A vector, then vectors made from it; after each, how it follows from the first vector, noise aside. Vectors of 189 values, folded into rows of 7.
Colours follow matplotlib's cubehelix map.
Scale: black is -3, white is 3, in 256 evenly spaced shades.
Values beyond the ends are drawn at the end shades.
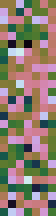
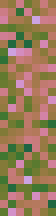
shrunk.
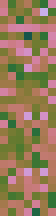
reversed, negated, shrunk.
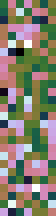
negated.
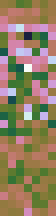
reversed, negated, partly zeroed.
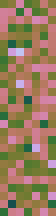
shrunk.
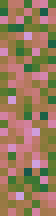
reversed, shrunk.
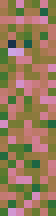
shrunk.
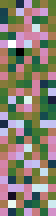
negated.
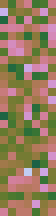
reversed, negated, shrunk.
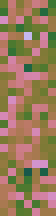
reversed, shrunk.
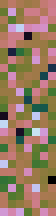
wrapped around, partly zeroed.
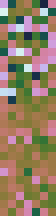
reversed, negated, partly zeroed.
